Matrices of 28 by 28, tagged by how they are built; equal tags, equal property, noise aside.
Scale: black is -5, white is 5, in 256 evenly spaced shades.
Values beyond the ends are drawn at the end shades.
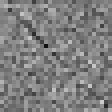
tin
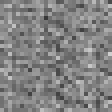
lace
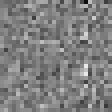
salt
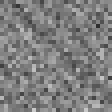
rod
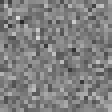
tin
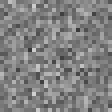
lace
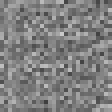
lace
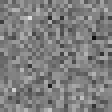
salt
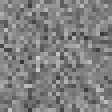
lace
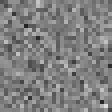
tin
